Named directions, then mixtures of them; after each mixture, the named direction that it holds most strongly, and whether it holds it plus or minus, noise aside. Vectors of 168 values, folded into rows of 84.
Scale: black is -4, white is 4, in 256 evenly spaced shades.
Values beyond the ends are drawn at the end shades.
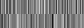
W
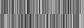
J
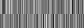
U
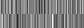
W, minus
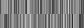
J, minus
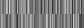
J, minus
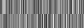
U, minus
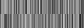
J, minus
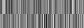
U, minus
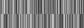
J, minus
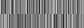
W, minus
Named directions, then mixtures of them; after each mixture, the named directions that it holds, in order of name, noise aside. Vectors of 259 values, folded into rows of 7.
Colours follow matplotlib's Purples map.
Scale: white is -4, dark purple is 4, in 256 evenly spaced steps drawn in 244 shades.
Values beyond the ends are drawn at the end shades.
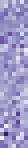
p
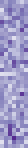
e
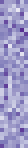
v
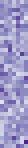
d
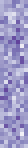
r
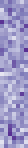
e.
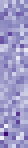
p.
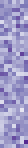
d.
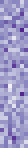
e, v.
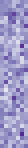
r.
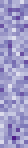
d, e.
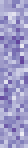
r.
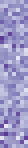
d, p.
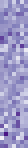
p.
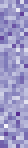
p, v.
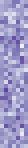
r.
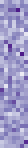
d, v.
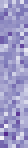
p.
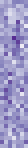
e, r.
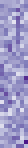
d, r.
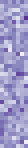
d.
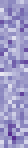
e.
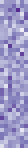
v.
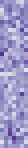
e.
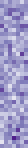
d, e.
